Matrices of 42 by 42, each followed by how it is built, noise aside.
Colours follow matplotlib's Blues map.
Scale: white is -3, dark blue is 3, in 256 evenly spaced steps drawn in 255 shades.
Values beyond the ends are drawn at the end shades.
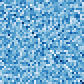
diagonal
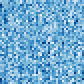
blocks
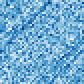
Hankel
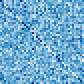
diagonal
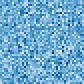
low rank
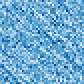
Toeplitz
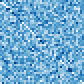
diagonal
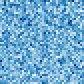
repeating columns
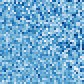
upper triangular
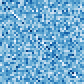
diagonal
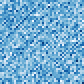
Hankel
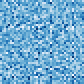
low rank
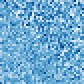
upper triangular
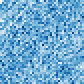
Hankel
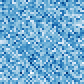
Toeplitz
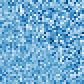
upper triangular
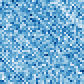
Toeplitz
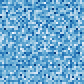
repeating columns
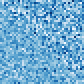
upper triangular
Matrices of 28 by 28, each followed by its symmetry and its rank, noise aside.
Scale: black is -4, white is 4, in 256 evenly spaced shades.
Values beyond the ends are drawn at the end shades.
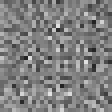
antisymmetric, rank six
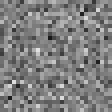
antisymmetric, rank eight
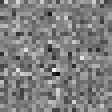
no symmetry, rank seven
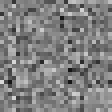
no symmetry, rank six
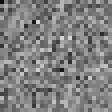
symmetric, rank seven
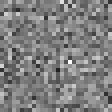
no symmetry, rank eight
